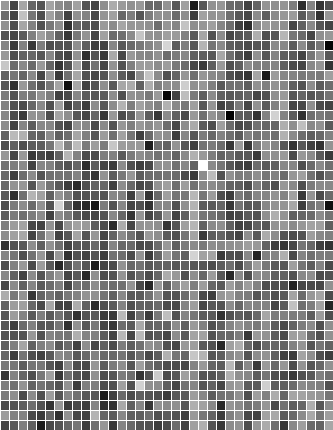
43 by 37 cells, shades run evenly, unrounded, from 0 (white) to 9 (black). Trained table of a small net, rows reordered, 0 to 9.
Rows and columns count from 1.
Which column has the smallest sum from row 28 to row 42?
22
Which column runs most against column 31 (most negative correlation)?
26
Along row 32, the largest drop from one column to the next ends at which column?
14
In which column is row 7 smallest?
1
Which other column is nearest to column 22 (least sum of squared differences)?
35
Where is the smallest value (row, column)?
17, 23
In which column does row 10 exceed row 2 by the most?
19
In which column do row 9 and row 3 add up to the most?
8
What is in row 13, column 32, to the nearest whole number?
3
